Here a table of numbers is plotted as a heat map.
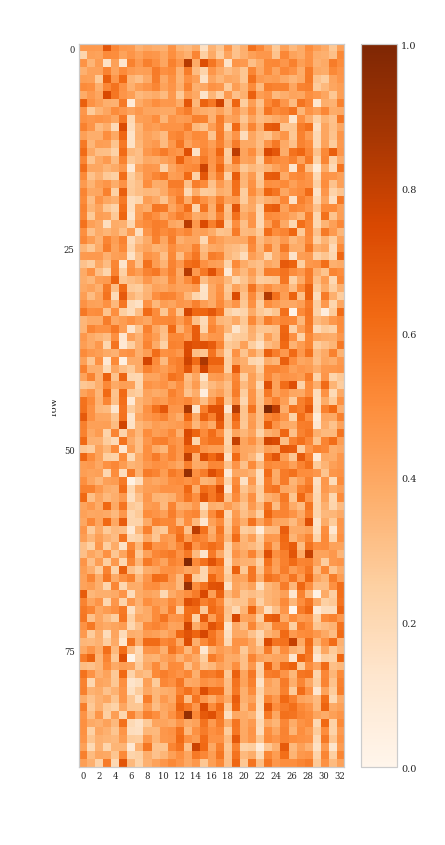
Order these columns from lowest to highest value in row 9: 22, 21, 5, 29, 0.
29, 22, 21, 0, 5
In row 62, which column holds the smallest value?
5
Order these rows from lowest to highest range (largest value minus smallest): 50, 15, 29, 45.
29, 50, 15, 45
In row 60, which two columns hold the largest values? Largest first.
14, 25
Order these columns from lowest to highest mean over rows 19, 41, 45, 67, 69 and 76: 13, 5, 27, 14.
14, 5, 27, 13
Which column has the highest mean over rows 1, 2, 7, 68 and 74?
13
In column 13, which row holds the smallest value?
18
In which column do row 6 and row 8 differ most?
3
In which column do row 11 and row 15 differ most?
15
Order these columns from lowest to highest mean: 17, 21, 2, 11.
2, 21, 11, 17
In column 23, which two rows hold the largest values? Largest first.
45, 31
